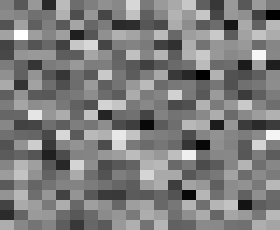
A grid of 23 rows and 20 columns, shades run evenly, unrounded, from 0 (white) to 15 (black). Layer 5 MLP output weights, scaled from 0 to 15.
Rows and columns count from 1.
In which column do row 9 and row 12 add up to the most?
8
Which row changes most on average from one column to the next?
15
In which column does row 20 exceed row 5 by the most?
14
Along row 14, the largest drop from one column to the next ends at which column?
5
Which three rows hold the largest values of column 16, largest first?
13, 1, 2
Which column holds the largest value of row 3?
17
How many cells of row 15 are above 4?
17
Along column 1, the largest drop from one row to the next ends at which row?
23
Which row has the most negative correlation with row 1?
20
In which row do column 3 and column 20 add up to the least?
12
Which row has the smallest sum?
4
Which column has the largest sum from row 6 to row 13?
18
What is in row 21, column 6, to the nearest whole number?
9
